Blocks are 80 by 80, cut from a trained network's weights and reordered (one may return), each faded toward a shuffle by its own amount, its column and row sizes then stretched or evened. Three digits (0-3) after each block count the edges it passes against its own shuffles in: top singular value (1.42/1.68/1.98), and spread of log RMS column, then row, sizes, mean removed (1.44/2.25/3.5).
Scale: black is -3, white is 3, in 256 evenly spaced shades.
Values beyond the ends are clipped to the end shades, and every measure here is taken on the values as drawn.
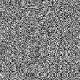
3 2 0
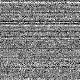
3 0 2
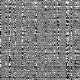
3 3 0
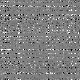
0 2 3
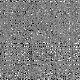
0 1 2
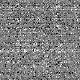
1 1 2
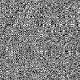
3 0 2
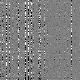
2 3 0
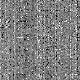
2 2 1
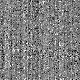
2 0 1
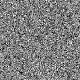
1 0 0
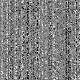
3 2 0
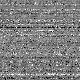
3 0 2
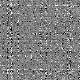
1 2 1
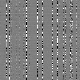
3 3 0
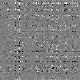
2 2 2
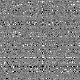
1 1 2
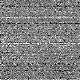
3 1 2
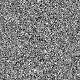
0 1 0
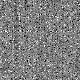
0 0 1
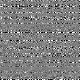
3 1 3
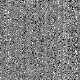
0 2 0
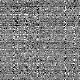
2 2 1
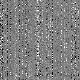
1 3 0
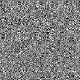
3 1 2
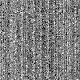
3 1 0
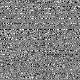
0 0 3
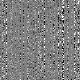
1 3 0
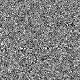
0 0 1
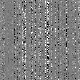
1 3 0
